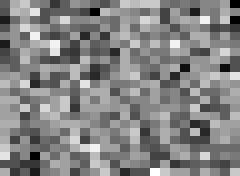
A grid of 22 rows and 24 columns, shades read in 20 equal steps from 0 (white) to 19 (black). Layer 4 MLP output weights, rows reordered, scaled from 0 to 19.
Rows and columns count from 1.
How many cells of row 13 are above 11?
3
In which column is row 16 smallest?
22
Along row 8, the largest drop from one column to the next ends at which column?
9
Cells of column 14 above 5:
16
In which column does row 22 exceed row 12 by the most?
4
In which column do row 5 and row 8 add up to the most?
6
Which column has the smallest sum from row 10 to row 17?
24
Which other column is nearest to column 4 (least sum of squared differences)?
2
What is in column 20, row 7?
13
